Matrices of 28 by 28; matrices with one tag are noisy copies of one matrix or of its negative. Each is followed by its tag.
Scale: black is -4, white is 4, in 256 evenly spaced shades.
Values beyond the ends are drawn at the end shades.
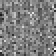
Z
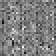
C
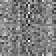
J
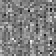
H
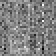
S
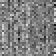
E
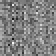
C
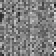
Z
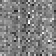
J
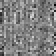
Z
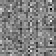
H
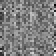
Z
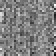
Z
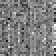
E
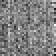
E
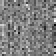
E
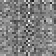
J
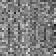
E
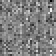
H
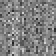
C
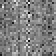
J
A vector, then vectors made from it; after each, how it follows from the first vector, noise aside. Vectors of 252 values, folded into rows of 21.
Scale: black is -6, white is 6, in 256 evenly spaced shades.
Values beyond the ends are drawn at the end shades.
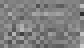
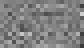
negated.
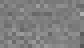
negated, shrunk.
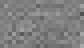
shrunk.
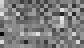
reversed, scaled up.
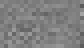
negated, shrunk.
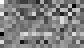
reversed, scaled up.
